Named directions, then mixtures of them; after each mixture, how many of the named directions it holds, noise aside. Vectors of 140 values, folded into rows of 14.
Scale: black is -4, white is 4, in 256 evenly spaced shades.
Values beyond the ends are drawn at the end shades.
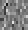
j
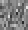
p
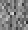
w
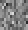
two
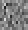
three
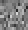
one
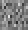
three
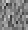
three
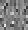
three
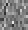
one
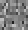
two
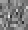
one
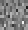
two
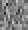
two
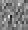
three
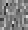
one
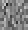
three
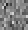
two
